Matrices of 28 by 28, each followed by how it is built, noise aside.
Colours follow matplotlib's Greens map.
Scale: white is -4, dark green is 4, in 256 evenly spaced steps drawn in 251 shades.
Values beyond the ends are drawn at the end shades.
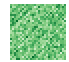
Hankel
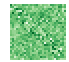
banded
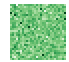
sparse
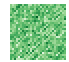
Hankel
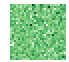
sparse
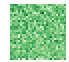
low rank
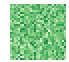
low rank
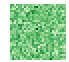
repeating rows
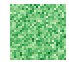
Hankel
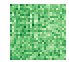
blocks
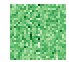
uneven columns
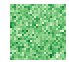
Hankel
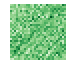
Hankel
